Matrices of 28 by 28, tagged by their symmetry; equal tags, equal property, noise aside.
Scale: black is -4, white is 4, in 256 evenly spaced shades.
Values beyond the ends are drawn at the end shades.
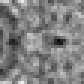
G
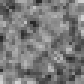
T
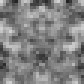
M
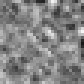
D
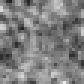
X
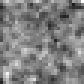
X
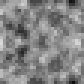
G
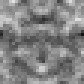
M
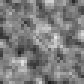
D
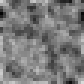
D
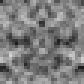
M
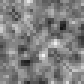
T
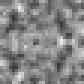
G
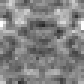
M
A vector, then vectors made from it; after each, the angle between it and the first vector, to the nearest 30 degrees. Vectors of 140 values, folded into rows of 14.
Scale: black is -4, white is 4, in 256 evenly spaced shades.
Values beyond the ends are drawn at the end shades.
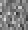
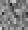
90 degrees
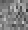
90 degrees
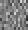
60 degrees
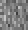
30 degrees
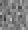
150 degrees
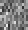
60 degrees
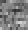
120 degrees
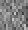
60 degrees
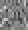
90 degrees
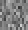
150 degrees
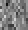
60 degrees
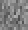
120 degrees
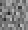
150 degrees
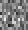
30 degrees
